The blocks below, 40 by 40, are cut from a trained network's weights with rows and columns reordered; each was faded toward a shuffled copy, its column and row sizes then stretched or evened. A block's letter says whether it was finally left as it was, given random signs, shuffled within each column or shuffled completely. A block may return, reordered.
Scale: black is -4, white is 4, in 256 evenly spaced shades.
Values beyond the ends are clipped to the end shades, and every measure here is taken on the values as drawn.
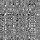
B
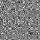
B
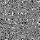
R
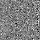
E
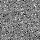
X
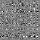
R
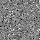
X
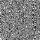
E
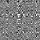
B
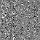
E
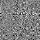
R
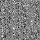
E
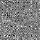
R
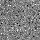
X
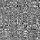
B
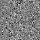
E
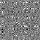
B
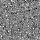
X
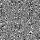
E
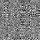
B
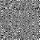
B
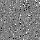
E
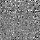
R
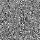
E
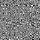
R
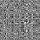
B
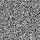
X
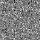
E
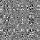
B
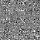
R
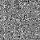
R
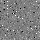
X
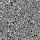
X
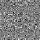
B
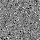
X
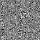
E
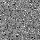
X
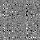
R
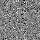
E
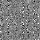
E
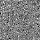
E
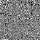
R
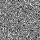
X
